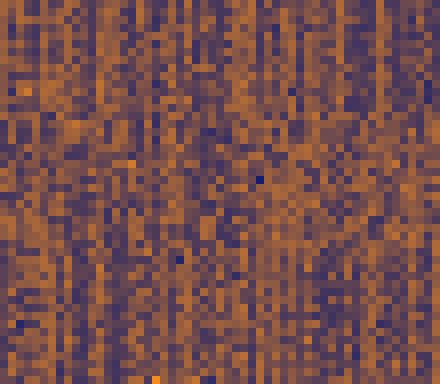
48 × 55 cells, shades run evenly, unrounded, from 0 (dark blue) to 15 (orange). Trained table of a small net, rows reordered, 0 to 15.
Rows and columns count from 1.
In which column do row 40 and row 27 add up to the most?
47
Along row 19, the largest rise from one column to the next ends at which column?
35
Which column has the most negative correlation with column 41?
24
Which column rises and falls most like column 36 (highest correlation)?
15
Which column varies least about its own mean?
11
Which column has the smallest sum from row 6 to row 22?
20
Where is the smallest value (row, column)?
23, 33
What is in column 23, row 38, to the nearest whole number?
10
